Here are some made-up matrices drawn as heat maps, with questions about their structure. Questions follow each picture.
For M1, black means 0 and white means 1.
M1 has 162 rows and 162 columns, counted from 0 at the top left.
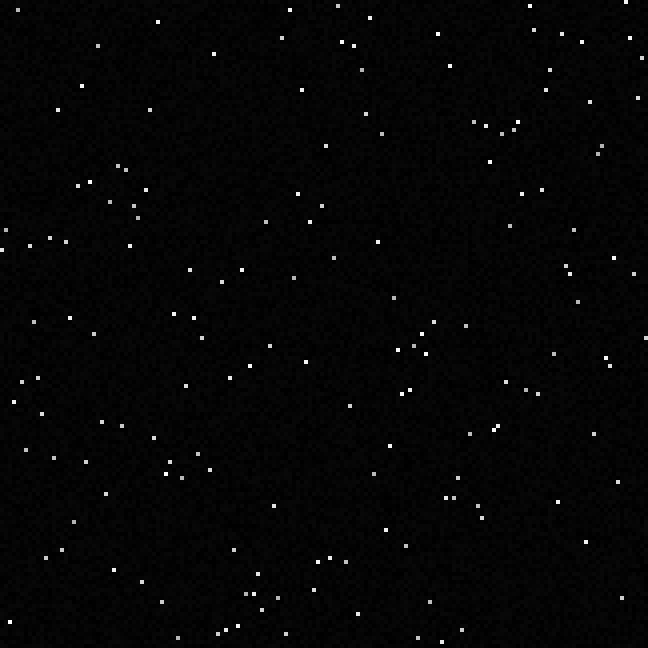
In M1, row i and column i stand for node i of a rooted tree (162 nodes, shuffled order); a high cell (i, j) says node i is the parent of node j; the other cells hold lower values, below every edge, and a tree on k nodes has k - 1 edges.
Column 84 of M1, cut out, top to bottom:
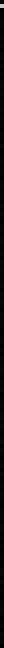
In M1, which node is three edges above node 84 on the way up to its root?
94
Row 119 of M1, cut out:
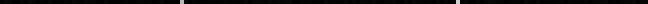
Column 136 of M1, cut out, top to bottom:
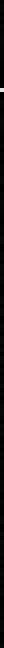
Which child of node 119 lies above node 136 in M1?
45
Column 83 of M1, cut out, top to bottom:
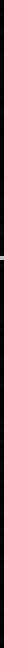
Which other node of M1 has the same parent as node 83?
153
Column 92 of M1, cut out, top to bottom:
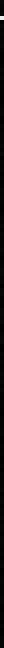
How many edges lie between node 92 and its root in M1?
9
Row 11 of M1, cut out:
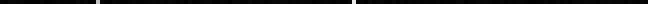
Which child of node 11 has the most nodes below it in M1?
88
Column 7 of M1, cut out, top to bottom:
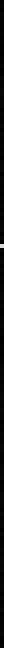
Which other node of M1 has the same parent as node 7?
32
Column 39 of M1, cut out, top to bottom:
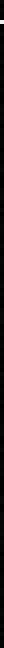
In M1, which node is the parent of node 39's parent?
95
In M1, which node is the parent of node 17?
79
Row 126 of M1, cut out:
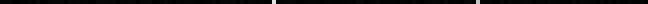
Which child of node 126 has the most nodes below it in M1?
68
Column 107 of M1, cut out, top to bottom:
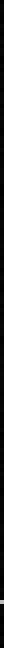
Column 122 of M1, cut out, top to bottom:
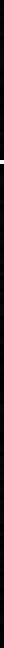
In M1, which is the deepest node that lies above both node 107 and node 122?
150
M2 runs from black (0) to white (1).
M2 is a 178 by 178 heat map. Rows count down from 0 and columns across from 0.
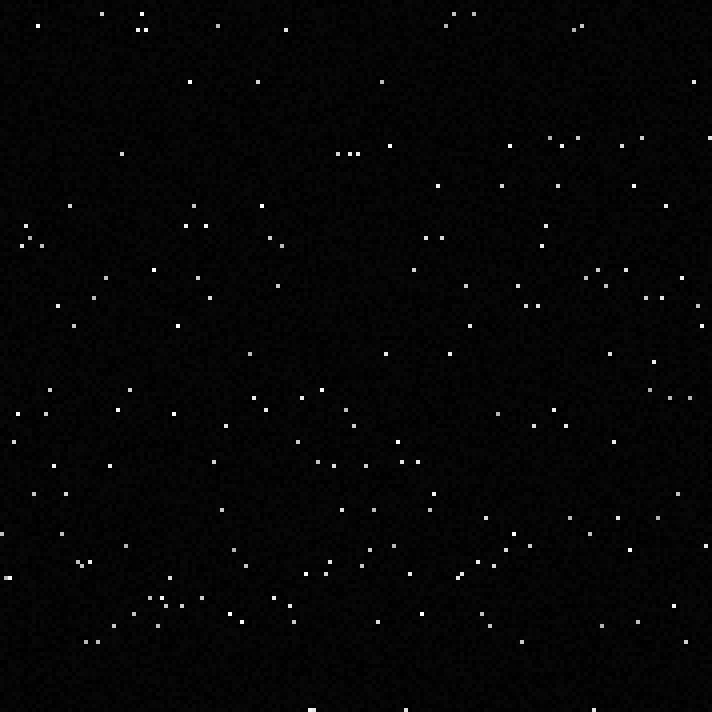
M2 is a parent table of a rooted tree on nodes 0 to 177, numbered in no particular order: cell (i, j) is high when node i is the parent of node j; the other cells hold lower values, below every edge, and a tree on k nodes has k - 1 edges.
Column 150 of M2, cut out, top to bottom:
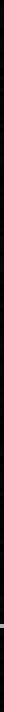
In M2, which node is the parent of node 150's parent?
67
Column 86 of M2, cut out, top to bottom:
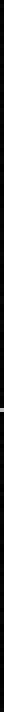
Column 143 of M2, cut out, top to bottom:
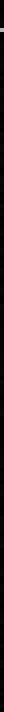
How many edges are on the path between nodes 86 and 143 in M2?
2
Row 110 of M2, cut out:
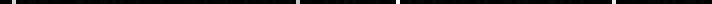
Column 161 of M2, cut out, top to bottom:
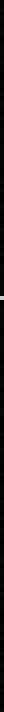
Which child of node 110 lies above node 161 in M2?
74
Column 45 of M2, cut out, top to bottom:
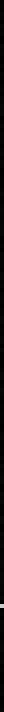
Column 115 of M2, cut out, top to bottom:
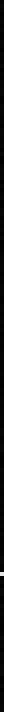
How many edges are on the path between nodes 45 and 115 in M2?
5
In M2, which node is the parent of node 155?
36
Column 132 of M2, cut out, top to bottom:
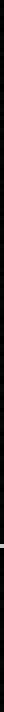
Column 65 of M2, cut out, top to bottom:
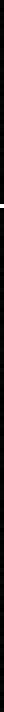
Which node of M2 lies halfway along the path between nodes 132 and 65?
56
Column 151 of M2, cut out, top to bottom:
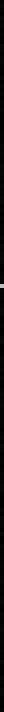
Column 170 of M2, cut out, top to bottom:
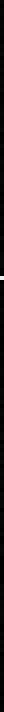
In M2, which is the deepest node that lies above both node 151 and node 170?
71
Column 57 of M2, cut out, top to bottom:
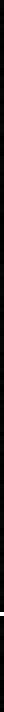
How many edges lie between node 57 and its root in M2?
3
